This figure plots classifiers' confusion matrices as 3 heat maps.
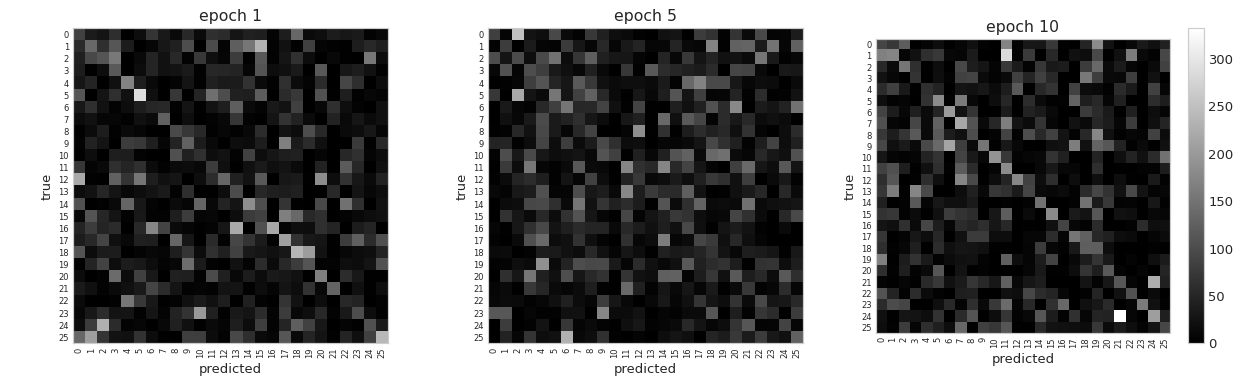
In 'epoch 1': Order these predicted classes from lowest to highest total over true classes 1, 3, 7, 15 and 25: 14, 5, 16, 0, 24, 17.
16, 5, 24, 0, 14, 17
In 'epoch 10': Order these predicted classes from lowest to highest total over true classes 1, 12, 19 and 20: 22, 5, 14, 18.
14, 18, 22, 5
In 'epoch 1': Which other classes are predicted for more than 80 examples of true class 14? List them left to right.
0, 4, 10, 15, 20, 22
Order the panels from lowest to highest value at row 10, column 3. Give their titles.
epoch 10, epoch 1, epoch 5
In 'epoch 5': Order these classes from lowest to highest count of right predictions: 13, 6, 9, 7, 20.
7, 13, 9, 20, 6
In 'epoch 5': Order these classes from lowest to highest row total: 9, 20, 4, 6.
9, 4, 6, 20
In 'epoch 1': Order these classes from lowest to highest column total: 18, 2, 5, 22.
22, 2, 5, 18
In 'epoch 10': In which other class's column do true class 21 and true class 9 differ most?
24
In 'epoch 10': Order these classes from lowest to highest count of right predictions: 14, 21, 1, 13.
13, 21, 14, 1
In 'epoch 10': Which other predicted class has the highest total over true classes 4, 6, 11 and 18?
0
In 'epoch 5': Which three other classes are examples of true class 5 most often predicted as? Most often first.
2, 8, 15
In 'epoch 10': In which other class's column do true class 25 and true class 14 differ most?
18
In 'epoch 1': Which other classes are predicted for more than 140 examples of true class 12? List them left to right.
0, 5, 20
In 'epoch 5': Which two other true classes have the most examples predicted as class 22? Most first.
2, 0
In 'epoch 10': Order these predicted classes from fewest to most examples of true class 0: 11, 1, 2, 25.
25, 1, 2, 11
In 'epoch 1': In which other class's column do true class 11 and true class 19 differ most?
9
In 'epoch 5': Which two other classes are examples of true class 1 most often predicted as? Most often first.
18, 23
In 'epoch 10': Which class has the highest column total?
11
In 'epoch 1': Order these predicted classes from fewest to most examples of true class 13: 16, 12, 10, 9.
10, 12, 16, 9
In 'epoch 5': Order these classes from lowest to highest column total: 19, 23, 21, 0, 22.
0, 23, 19, 22, 21
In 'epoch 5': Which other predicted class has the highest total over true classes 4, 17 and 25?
6
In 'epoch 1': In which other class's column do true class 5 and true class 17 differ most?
23
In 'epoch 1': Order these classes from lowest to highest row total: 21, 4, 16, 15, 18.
21, 4, 15, 18, 16
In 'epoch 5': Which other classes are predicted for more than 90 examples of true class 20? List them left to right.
3, 6, 14, 15, 24
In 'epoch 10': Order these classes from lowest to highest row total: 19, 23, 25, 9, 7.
19, 25, 23, 7, 9
